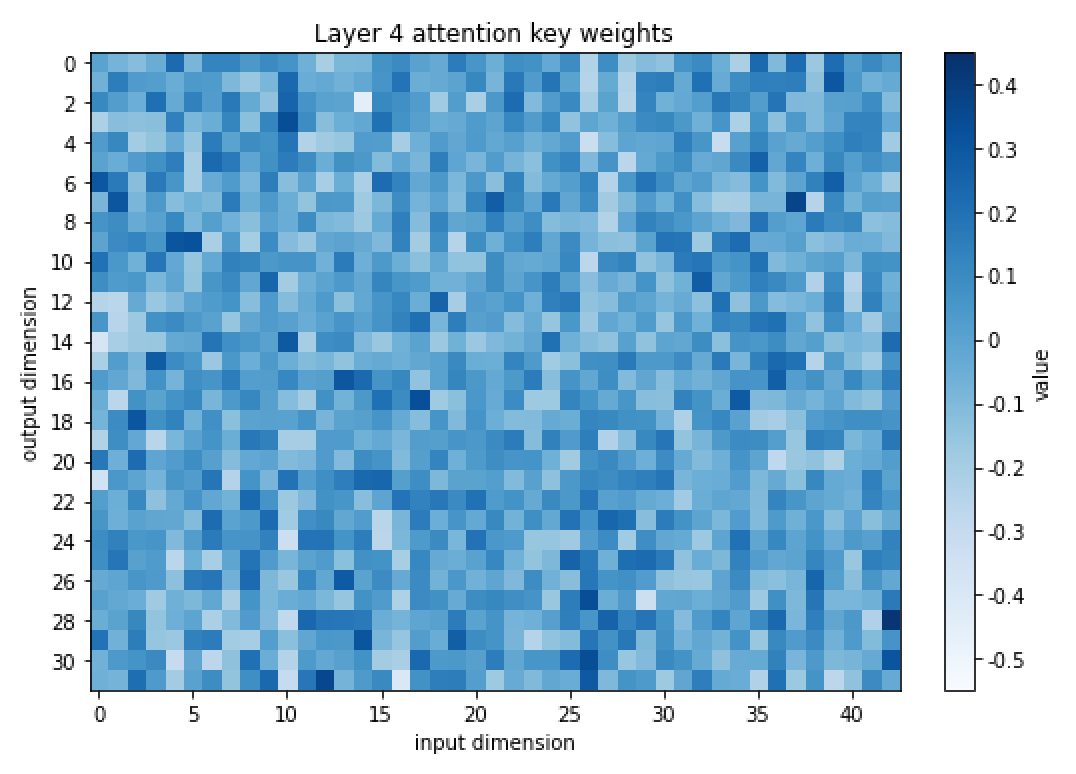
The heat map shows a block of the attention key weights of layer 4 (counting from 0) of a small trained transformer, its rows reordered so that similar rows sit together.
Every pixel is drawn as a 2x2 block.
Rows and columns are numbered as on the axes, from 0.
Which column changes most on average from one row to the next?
0
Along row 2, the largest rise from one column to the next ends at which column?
15
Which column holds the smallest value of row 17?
1
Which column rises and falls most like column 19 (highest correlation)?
36
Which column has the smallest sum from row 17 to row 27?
10
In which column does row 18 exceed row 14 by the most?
2
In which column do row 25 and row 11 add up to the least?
40
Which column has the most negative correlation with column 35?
26
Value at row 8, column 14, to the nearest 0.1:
-0.2
